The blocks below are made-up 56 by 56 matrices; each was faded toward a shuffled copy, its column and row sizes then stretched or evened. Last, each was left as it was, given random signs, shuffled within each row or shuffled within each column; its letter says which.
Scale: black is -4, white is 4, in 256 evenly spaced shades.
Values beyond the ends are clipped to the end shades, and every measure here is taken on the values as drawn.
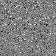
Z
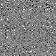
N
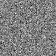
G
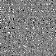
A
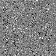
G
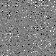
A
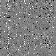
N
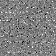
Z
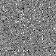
A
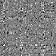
N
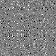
N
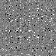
N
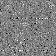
Z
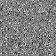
N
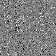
A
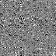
N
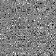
N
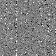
G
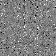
G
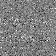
Z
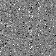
G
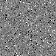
G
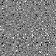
N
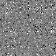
A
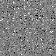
A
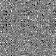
N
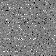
Z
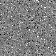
G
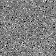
Z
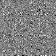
A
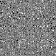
N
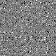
N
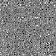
N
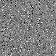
G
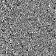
G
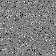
Z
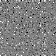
N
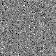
G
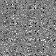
N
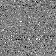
Z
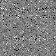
A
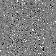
G
